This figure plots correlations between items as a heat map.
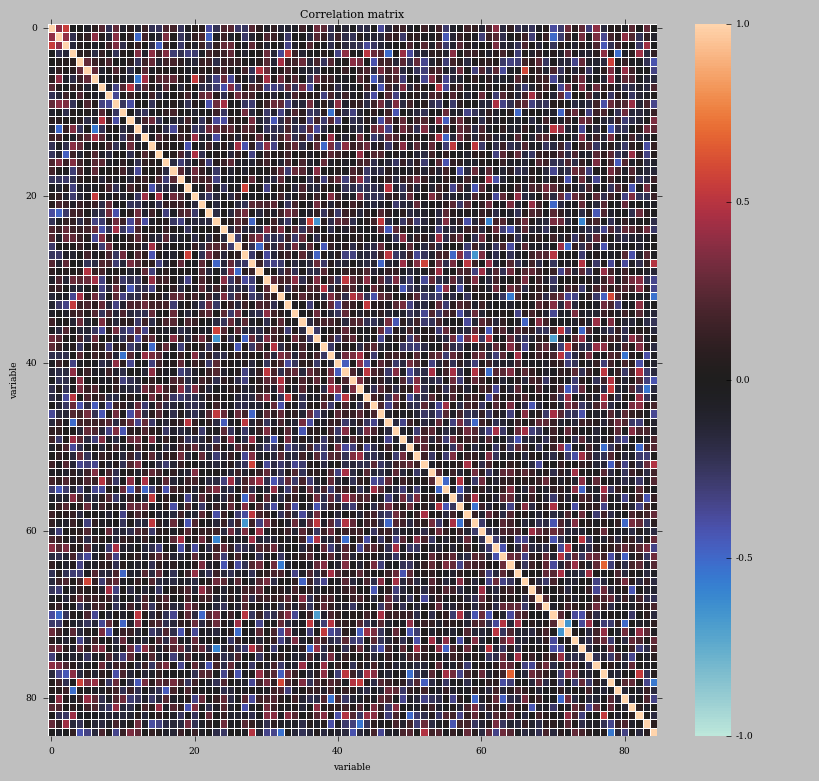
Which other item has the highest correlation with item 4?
78
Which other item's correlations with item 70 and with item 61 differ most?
37
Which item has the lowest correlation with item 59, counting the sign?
27
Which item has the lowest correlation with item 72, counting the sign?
71
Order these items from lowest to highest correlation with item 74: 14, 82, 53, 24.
82, 24, 53, 14
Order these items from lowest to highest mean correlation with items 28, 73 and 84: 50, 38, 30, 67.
30, 38, 67, 50
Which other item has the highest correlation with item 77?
64
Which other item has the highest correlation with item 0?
2
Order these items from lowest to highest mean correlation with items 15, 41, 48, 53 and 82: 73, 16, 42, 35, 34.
35, 16, 42, 34, 73
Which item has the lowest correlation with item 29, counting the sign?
26
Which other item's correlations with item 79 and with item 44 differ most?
3
